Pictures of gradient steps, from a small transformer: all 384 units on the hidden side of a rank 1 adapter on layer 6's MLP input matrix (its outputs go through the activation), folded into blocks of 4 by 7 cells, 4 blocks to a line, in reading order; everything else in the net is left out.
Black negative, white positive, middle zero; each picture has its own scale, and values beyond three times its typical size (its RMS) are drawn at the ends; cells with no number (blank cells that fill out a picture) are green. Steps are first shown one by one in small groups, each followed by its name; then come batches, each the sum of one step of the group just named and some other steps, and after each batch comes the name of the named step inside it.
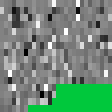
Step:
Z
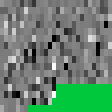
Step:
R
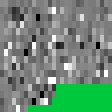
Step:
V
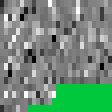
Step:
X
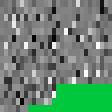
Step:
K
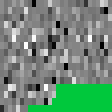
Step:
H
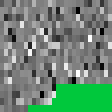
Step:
R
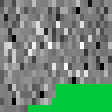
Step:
Z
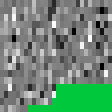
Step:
R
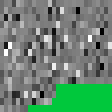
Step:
R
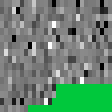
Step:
V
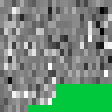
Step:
H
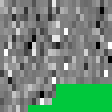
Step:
V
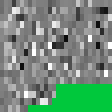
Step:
V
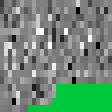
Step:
Z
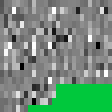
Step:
V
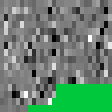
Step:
R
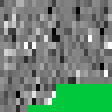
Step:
K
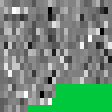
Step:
H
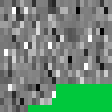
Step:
H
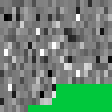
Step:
V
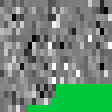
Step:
V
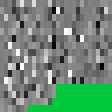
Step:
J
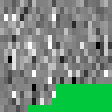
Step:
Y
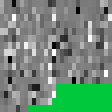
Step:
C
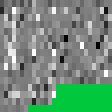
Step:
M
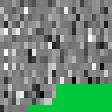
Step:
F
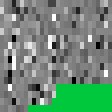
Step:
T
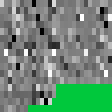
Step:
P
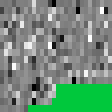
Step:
C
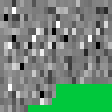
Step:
T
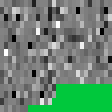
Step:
P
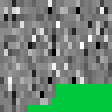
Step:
F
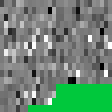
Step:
C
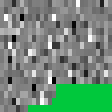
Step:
Y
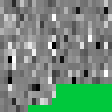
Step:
T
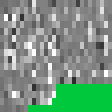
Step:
Y
